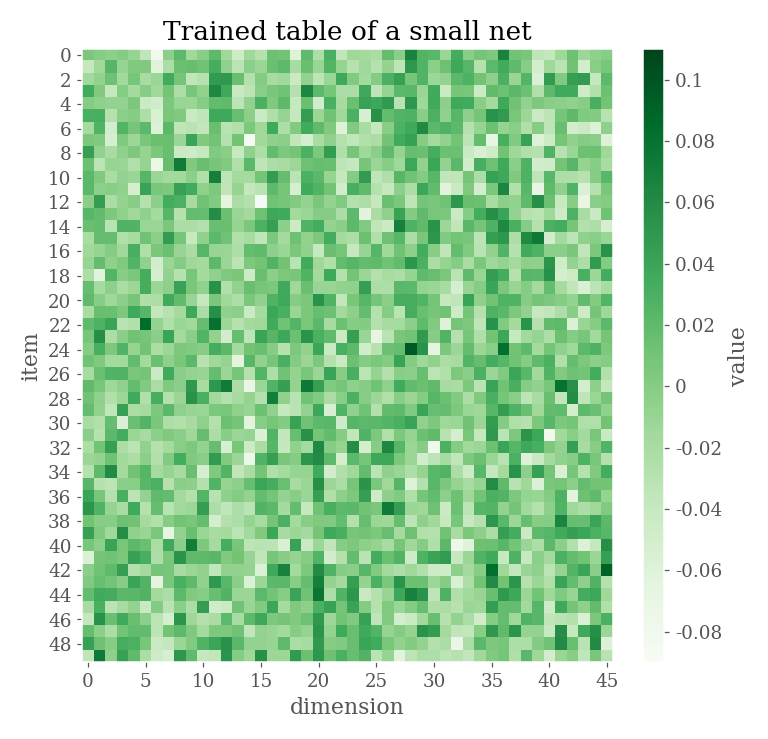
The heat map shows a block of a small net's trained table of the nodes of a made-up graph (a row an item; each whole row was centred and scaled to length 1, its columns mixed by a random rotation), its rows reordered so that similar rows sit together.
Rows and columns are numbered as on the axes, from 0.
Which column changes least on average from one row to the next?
33
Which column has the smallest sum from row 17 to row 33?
14
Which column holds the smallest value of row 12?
15
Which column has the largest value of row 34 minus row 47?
2
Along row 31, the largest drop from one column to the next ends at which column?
40
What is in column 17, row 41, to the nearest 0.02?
0
